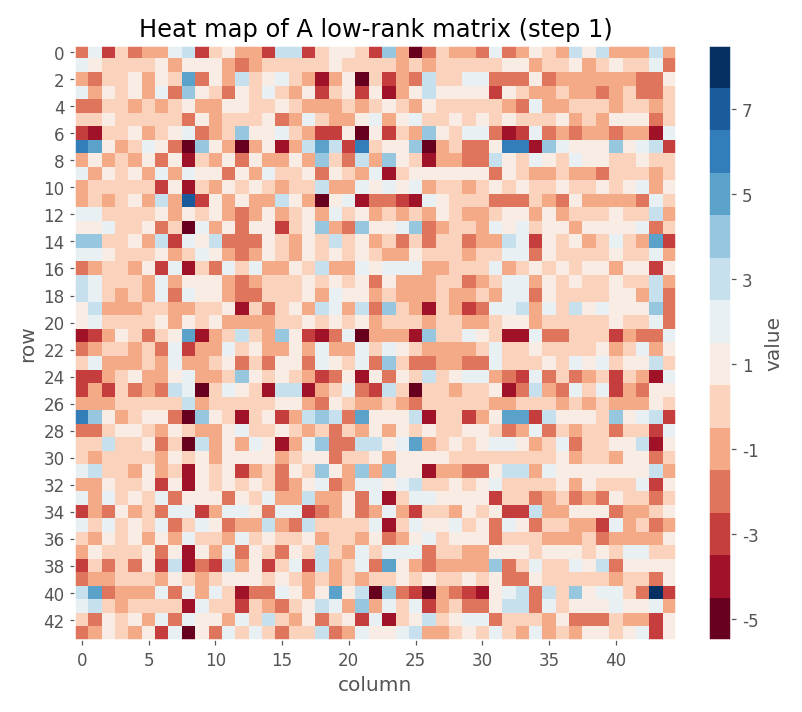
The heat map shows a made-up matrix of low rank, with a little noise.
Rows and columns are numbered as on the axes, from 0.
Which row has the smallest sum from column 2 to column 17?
38
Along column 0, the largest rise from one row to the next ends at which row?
7
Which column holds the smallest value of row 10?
8
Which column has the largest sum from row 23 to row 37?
18
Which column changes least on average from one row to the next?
3
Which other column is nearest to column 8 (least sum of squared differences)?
15
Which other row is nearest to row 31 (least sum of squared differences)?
41
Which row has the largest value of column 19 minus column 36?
40
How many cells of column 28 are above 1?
1
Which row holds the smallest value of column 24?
11
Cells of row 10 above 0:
16
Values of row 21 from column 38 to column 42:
0 0 -3 -1 -2
